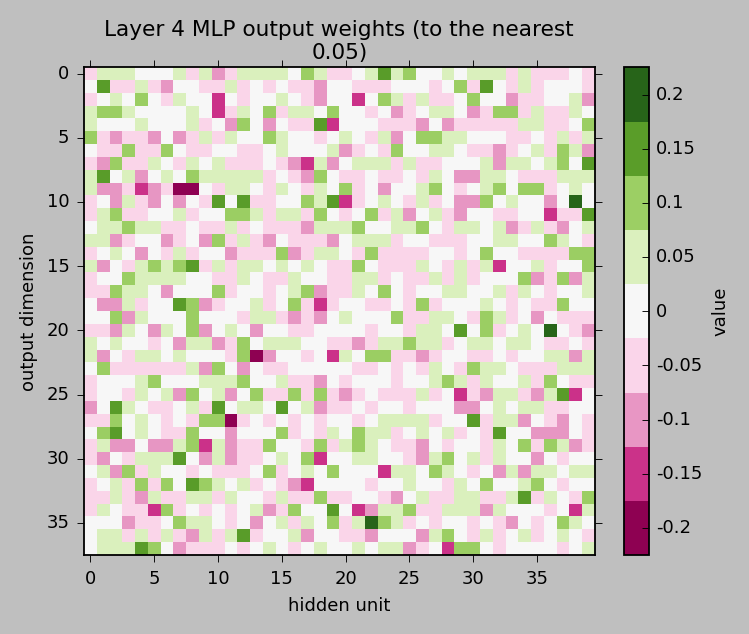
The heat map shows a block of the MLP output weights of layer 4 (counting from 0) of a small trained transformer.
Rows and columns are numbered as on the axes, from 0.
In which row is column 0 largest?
5
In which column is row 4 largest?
18
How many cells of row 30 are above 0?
13
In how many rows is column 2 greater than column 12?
14
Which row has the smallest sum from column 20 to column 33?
4
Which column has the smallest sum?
11
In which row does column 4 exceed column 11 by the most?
27
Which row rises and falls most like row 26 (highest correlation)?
17
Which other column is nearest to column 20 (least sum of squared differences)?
0
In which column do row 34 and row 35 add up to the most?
19
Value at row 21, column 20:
-0.05
